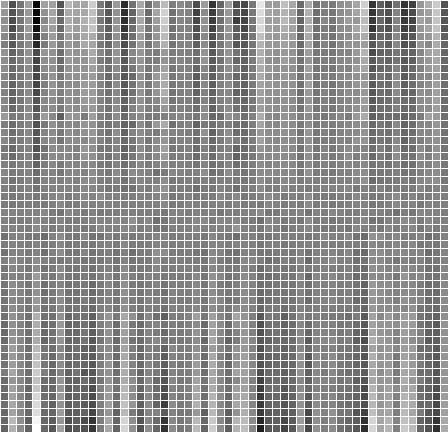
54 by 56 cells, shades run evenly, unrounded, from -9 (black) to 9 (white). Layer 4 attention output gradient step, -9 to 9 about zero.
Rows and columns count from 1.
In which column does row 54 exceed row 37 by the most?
5
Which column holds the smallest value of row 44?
33
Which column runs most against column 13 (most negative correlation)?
41
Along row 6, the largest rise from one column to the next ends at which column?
6
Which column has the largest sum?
21
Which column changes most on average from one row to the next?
30
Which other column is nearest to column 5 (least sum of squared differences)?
16
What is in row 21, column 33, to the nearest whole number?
1
